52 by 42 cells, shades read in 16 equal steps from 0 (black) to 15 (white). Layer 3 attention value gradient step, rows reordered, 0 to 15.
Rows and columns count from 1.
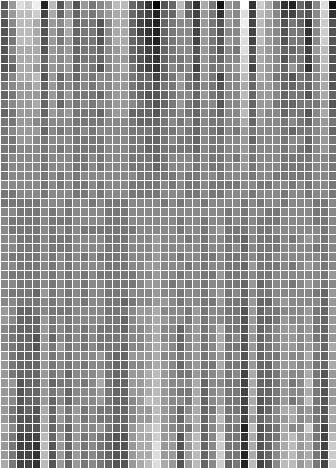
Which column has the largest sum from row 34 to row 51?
20
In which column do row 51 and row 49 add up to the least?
31
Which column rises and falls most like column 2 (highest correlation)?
23
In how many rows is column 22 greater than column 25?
20
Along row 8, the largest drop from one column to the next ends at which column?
32
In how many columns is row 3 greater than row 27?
18
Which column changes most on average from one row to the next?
37
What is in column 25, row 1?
3
